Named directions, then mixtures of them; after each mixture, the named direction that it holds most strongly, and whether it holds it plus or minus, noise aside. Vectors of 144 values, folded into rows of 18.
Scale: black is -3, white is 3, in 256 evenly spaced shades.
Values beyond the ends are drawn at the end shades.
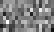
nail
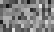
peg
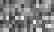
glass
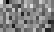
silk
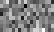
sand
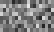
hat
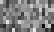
peg, plus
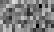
peg, minus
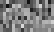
peg, plus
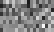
hat, minus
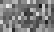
peg, minus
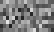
nail, plus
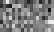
silk, minus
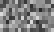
sand, minus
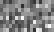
glass, plus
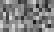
glass, minus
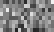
sand, minus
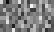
silk, plus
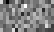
silk, plus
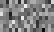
sand, minus
